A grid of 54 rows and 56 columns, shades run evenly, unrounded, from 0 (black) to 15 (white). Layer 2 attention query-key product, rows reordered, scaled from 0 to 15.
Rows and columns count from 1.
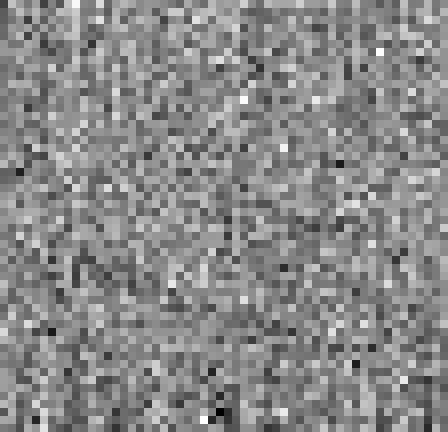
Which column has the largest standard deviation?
10
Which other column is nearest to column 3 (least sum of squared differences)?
34
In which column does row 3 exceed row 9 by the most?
28
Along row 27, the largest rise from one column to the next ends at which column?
21
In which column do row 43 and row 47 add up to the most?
20
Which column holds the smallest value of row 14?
4
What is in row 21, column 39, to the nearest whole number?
8
